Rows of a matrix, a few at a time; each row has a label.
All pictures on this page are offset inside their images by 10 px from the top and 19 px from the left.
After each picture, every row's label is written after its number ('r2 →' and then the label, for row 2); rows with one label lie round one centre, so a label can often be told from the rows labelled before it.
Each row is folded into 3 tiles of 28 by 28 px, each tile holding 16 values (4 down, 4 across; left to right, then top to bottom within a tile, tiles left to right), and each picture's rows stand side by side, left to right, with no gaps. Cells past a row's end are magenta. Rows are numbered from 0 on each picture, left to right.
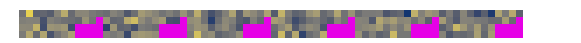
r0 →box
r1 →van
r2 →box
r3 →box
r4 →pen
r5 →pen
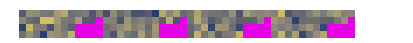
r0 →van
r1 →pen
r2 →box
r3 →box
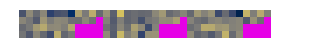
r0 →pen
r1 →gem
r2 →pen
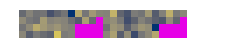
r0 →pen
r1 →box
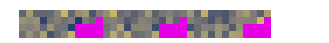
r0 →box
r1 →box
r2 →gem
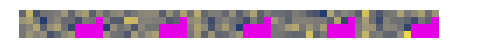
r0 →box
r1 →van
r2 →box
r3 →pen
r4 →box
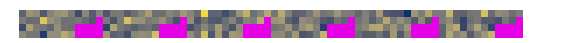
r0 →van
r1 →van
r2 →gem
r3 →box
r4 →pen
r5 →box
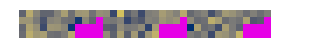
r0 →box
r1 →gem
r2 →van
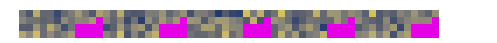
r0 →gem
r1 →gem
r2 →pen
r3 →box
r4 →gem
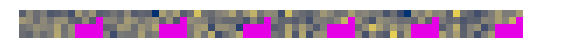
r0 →pen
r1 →pen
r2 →box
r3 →gem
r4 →pen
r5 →gem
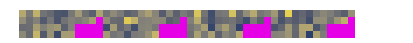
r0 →gem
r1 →van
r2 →box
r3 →gem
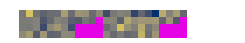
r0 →box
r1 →pen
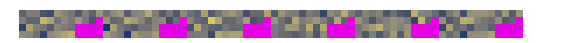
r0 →van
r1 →van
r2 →van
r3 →pen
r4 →pen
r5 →van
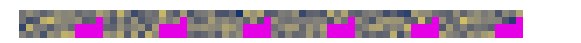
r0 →van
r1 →gem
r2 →pen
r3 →pen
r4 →pen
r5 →van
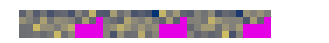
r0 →pen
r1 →pen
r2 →pen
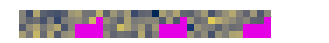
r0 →gem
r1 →pen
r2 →van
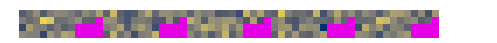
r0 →van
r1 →box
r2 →pen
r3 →box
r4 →van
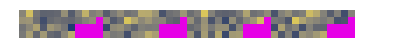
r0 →box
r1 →van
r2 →gem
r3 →van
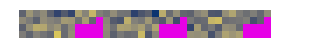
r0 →pen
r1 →pen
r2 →van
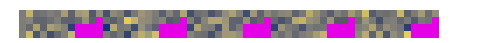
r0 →box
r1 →van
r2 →van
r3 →van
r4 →box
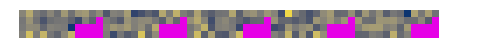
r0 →box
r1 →pen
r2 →box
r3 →gem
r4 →pen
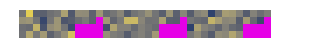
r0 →box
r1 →van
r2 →van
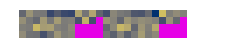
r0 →pen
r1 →pen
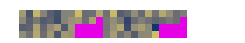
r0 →gem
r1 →box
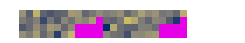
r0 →gem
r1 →van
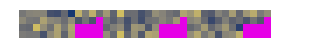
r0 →pen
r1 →gem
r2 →box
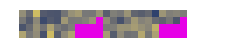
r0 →gem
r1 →pen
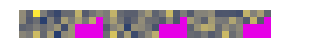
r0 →gem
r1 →box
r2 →pen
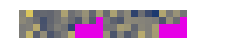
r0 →box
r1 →pen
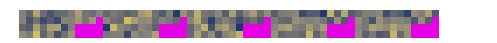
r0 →gem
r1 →van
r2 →box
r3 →pen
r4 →pen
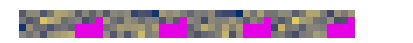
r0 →van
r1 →pen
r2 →pen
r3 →van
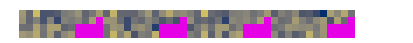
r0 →gem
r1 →box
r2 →gem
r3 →pen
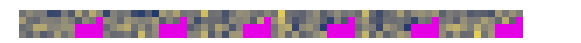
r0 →pen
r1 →pen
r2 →gem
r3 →box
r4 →box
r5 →pen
